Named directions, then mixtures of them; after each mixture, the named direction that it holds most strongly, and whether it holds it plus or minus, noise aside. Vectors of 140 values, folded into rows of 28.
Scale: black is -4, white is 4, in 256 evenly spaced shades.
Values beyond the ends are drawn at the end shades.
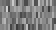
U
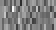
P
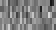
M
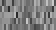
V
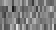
P, minus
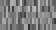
U, plus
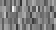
P, plus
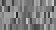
V, plus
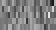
V, minus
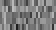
U, plus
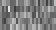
U, minus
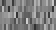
V, plus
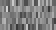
U, plus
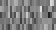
M, minus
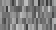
U, minus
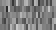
U, minus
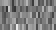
U, minus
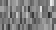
M, minus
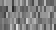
P, minus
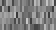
V, plus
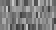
U, plus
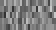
P, minus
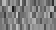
P, minus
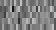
P, minus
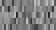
V, plus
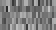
U, minus
